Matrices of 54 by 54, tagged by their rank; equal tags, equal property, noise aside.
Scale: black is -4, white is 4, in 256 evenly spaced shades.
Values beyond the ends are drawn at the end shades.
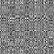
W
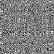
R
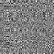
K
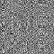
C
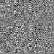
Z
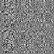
C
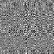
W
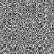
K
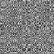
W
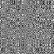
Z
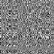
R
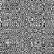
Z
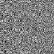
R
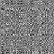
K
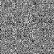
C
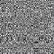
C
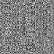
R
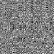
C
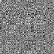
R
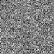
Z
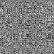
C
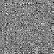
C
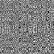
Z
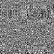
C
